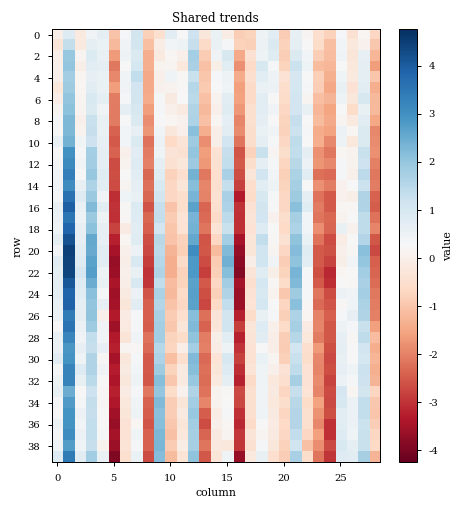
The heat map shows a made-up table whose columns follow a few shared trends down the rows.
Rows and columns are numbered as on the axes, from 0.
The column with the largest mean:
1
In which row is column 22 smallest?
38
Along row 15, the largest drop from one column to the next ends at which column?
16
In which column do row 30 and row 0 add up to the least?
5
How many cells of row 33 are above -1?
23
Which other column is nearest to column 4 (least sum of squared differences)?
7
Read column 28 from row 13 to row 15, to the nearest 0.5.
-2 -2 -2.5
